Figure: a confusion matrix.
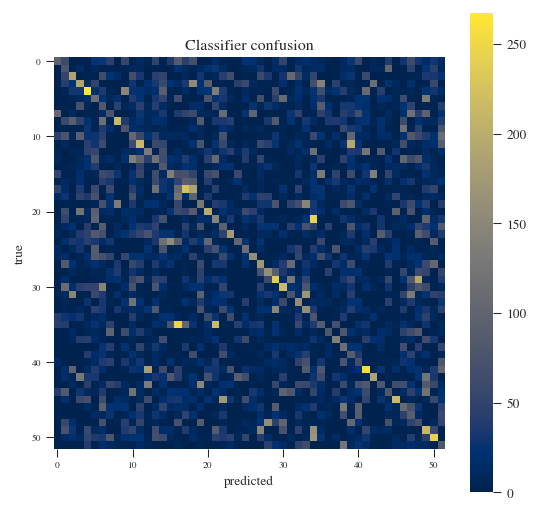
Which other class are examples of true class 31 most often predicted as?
33
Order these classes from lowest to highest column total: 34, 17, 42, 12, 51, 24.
24, 42, 12, 17, 51, 34
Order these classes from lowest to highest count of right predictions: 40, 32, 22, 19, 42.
40, 22, 19, 32, 42
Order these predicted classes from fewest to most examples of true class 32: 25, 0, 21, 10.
0, 21, 25, 10
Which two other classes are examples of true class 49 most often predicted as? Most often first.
34, 27
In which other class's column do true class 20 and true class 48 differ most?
28
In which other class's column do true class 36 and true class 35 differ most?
16
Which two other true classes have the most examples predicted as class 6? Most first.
30, 8
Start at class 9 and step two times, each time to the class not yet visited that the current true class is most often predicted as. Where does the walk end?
38
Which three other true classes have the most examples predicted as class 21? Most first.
35, 4, 13
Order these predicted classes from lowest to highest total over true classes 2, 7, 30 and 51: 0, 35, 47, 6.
35, 0, 47, 6
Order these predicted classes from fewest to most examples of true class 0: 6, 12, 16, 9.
12, 6, 9, 16
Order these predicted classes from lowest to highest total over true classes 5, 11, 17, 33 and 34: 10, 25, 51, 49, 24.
24, 25, 51, 10, 49
